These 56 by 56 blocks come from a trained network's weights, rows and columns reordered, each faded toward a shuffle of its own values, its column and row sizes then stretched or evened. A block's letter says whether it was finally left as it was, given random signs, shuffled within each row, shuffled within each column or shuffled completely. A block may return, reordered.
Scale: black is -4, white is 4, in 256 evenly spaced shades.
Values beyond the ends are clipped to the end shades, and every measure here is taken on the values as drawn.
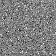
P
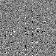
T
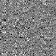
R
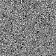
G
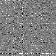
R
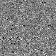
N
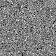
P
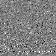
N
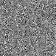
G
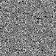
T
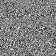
N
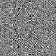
R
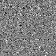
N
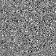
T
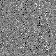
G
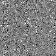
G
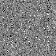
G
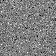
P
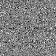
N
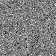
P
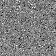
P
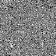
T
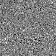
N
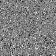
N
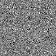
T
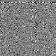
R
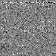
T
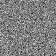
P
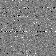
N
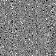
G
